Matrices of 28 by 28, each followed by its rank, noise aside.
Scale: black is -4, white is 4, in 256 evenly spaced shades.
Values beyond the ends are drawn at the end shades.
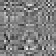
three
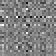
three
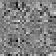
four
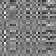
two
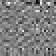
four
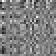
three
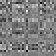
three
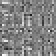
four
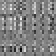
two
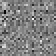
four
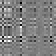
one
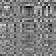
three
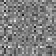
four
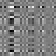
one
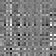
two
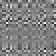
two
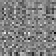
four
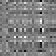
two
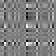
one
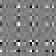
one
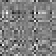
three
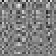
three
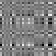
one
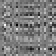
two
